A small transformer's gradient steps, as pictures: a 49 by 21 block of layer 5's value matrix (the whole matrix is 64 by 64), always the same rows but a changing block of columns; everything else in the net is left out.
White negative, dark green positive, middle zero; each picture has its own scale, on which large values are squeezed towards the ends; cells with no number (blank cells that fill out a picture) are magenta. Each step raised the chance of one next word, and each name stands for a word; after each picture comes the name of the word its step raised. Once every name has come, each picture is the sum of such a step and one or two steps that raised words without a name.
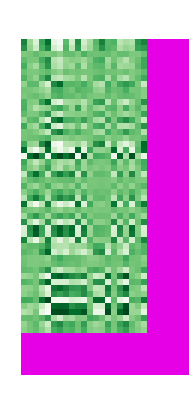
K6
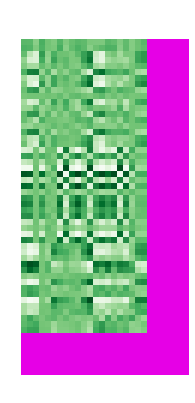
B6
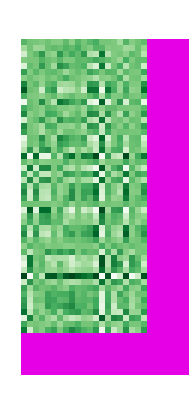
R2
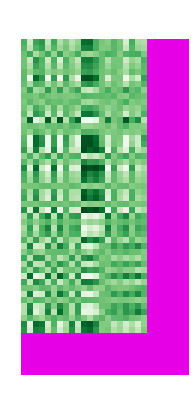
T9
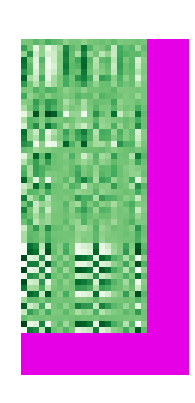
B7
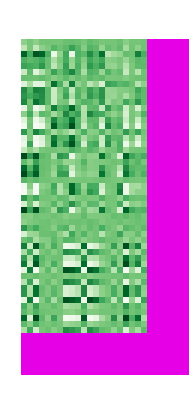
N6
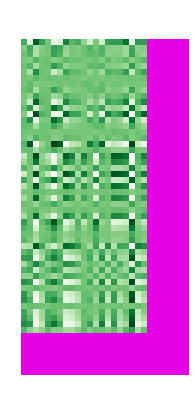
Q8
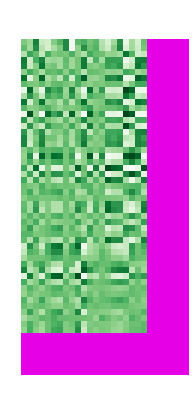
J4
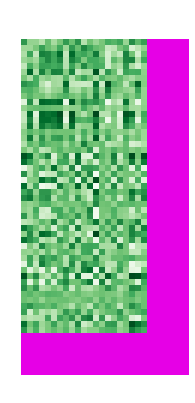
R2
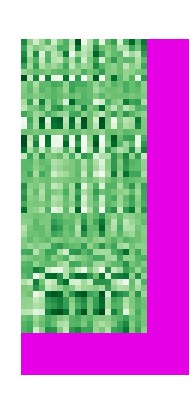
T9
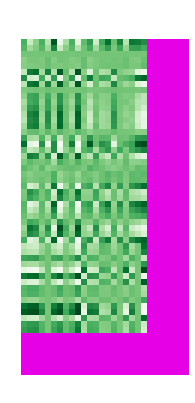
K6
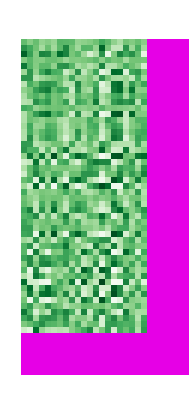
N6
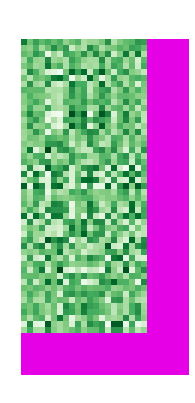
Q8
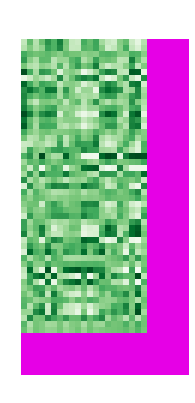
J4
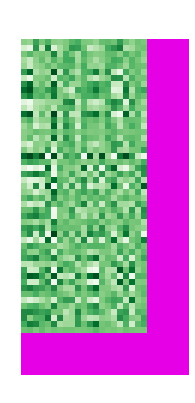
J4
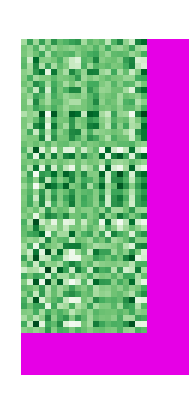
Q8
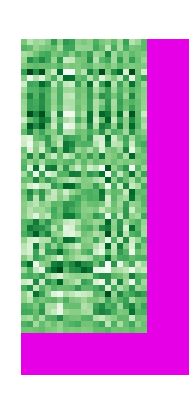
B6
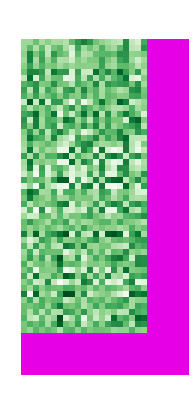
T9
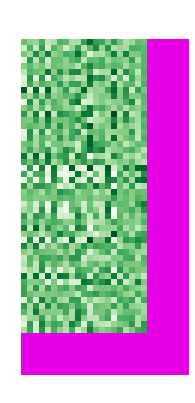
J4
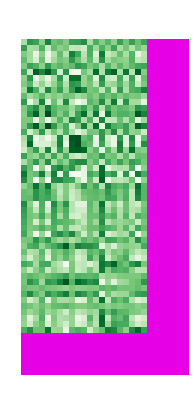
B6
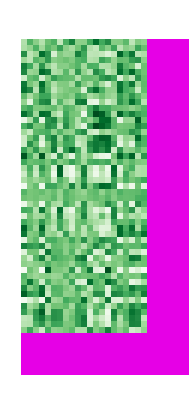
N6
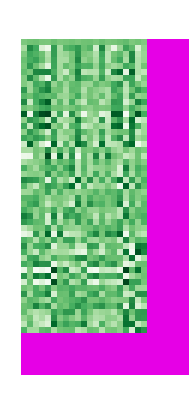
B7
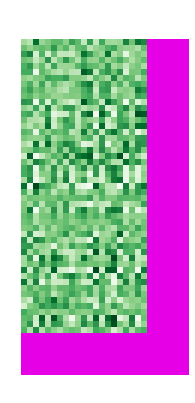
N6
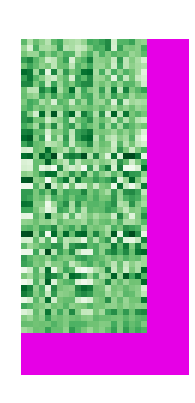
J4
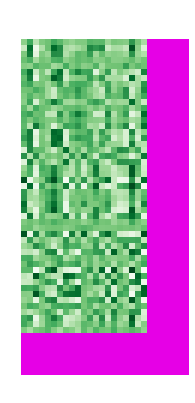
T9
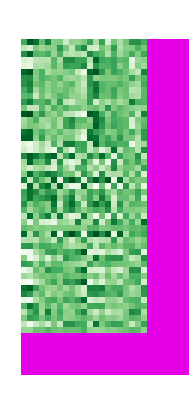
Q8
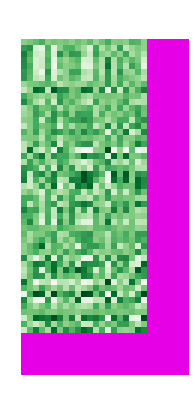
N6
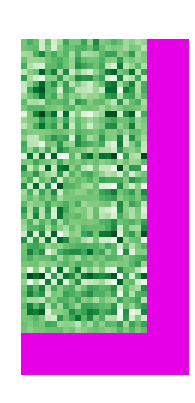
J4
